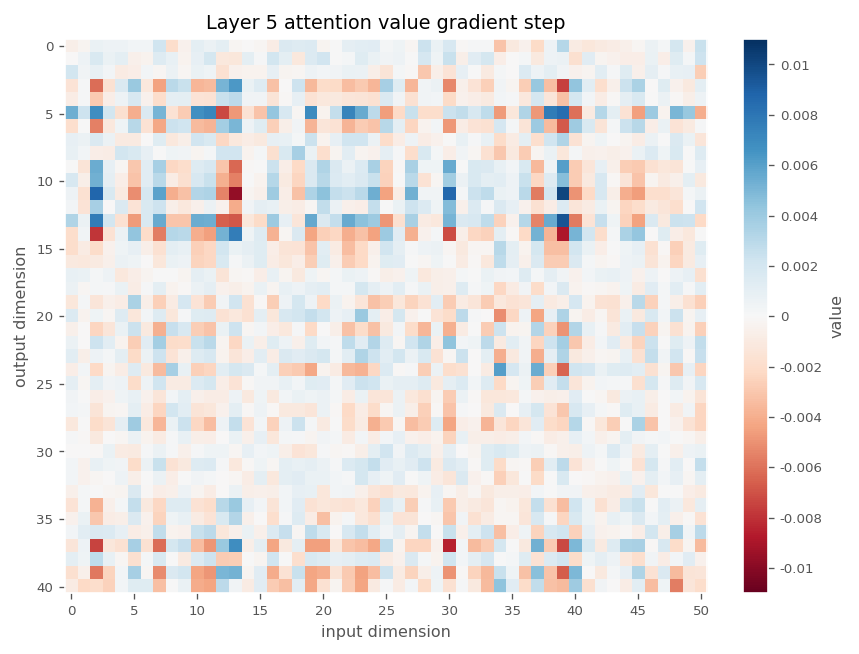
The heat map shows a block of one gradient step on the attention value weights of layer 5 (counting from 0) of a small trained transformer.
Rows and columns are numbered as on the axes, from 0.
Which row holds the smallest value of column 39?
14
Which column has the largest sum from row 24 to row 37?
13
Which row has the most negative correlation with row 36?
40
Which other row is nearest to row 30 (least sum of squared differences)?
17
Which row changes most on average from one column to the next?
5
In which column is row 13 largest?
39
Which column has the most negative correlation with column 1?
15
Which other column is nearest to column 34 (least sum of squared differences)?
35
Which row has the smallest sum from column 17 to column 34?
37
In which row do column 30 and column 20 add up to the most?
11
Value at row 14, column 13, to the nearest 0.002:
0.008
